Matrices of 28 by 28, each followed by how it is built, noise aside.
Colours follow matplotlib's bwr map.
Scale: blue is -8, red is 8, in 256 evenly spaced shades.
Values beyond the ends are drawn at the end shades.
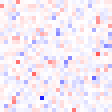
sparse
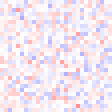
repeating rows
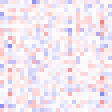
uneven columns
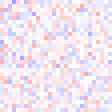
Hankel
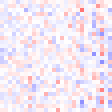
uneven columns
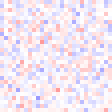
noise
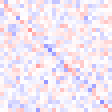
diagonal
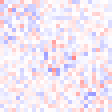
block diagonal
